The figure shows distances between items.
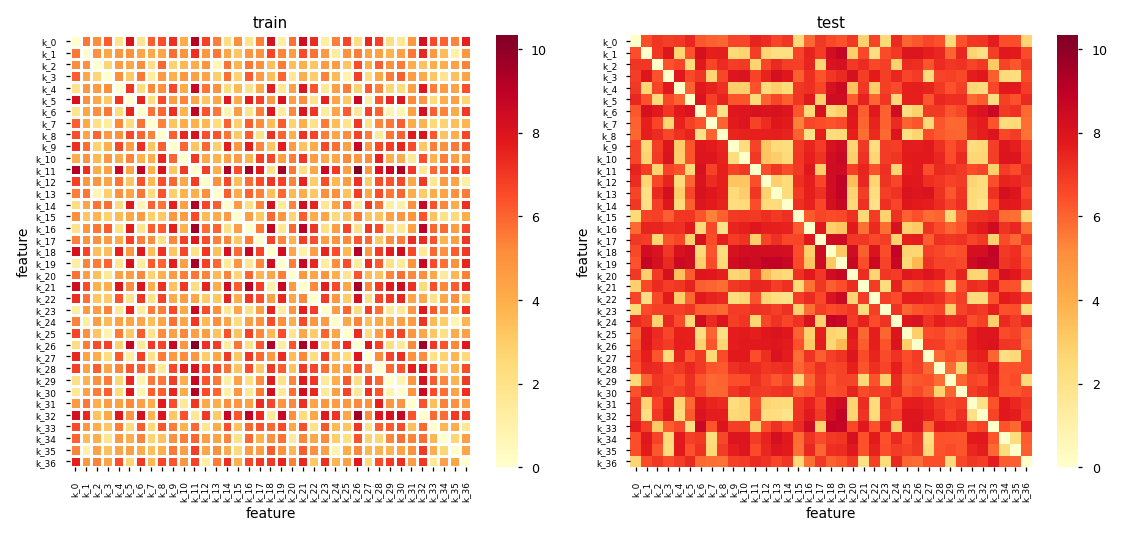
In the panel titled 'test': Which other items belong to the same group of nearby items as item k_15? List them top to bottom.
k_0, k_21, k_23, k_29, k_36
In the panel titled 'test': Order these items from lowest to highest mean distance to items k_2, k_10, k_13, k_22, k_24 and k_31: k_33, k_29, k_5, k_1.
k_1, k_5, k_33, k_29
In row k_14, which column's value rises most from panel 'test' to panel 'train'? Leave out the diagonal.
k_32
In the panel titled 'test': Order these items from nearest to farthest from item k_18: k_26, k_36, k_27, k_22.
k_26, k_36, k_27, k_22
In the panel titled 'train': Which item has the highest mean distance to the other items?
k_11
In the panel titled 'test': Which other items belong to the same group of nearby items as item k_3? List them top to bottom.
k_7, k_27, k_34, k_35
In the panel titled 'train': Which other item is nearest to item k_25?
k_3
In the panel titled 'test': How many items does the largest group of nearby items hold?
11
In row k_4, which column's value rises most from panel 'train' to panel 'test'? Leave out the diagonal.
k_19
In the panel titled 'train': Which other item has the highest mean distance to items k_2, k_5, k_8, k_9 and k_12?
k_26
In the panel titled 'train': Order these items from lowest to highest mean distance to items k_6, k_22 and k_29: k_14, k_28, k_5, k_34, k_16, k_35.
k_14, k_16, k_35, k_34, k_5, k_28
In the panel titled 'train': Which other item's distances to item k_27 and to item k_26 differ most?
k_5
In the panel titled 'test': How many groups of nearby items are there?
6
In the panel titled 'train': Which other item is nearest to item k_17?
k_8
